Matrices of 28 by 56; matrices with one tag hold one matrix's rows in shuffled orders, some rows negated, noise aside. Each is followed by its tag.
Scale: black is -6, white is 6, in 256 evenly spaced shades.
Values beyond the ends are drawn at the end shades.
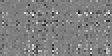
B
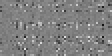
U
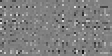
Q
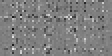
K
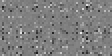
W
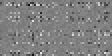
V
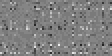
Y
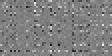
Y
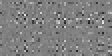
U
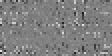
Q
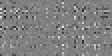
Q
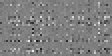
V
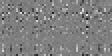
W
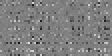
V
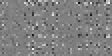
B
